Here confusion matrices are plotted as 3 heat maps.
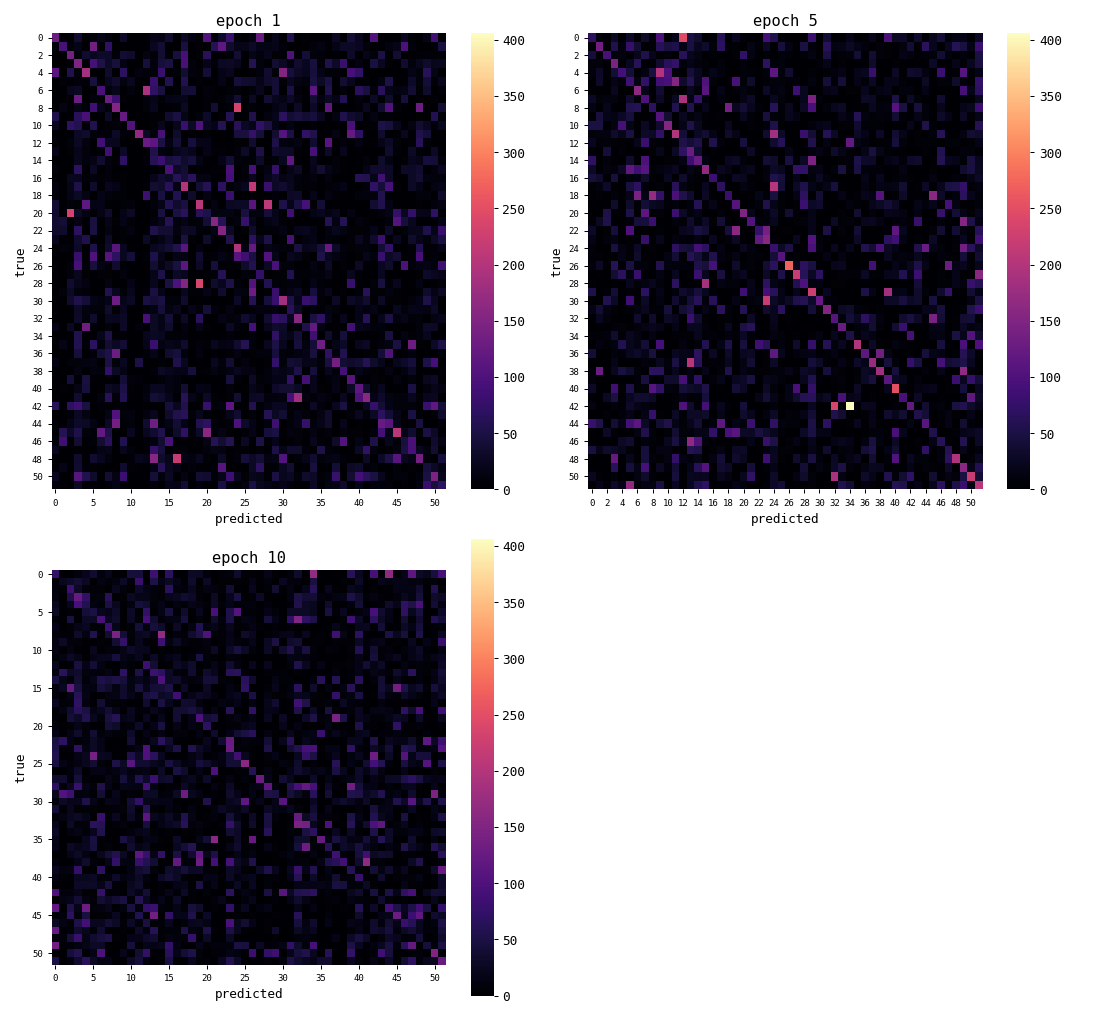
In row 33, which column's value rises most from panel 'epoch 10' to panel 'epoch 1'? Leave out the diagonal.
4
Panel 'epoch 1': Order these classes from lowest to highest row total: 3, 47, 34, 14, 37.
34, 47, 14, 37, 3
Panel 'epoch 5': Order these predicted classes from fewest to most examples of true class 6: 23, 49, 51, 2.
2, 23, 51, 49
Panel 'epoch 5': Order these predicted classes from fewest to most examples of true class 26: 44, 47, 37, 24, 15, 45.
45, 44, 15, 24, 37, 47
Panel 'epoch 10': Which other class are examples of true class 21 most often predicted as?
35
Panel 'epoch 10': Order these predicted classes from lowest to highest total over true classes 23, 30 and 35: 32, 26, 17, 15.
17, 15, 32, 26
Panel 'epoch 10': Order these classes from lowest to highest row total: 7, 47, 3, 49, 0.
7, 47, 3, 49, 0
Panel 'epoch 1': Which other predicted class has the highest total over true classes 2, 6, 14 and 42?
31
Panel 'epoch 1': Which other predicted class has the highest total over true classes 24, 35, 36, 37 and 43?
8
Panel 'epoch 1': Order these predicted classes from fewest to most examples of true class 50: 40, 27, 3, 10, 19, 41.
10, 27, 19, 41, 40, 3
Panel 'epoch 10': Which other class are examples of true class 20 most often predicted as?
45
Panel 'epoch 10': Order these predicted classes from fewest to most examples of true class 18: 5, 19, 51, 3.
5, 19, 3, 51
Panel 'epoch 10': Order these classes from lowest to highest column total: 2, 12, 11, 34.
2, 11, 34, 12
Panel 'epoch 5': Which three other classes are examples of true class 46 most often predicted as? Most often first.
13, 14, 23
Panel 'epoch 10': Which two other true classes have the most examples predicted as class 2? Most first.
15, 29
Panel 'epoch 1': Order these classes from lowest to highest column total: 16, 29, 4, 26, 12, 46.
46, 12, 4, 16, 29, 26
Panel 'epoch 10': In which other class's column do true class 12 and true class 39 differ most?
51
